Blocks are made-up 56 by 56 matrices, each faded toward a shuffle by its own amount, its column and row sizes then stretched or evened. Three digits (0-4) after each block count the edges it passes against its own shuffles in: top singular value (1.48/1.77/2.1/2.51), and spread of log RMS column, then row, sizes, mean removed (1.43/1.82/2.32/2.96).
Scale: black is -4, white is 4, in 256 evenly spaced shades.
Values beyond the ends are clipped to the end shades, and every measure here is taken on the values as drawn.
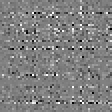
3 2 4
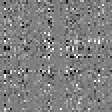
2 4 2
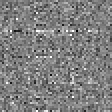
1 1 2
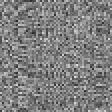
3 0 1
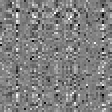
4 3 1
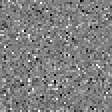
1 0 0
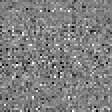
0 0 3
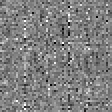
1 3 0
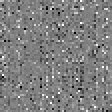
2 3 0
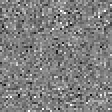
0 0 2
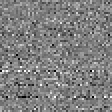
1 0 3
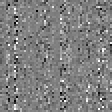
1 4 0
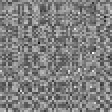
4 1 1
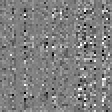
0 4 2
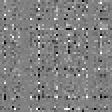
2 3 3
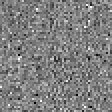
2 1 0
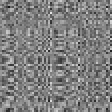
4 4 2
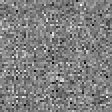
2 2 1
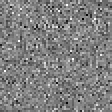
1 0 0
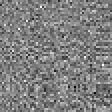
3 1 0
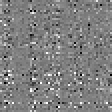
0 3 3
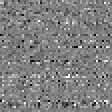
2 1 4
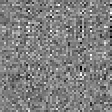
2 3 1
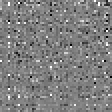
1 3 3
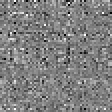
2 2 3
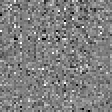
0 3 1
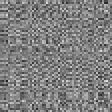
4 2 3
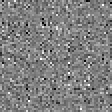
1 2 1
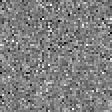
0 1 0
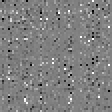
0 3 1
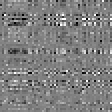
4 1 4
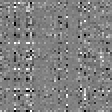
3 4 3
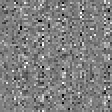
2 3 0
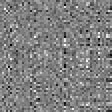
3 3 0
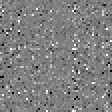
0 2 0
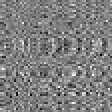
4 1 3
